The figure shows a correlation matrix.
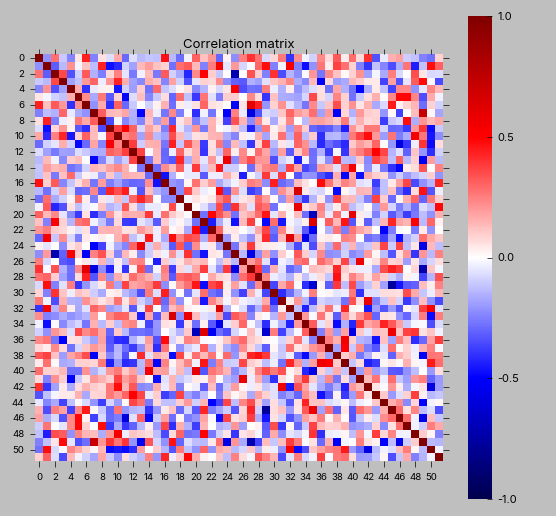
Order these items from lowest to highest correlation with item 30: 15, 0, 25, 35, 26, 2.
26, 25, 15, 0, 35, 2
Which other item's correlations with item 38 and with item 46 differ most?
29
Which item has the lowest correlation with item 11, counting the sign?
46
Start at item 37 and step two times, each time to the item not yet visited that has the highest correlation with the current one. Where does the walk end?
36
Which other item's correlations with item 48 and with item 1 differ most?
10
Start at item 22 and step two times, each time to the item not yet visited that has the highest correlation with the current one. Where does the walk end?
40
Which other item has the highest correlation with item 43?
12
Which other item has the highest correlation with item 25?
4
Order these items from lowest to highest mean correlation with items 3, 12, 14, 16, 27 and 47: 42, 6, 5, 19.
19, 42, 5, 6
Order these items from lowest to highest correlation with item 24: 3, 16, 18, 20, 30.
3, 16, 30, 20, 18
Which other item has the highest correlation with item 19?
33
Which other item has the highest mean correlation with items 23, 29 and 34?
11
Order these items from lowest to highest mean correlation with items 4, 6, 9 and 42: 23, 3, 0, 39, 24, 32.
39, 32, 23, 24, 3, 0
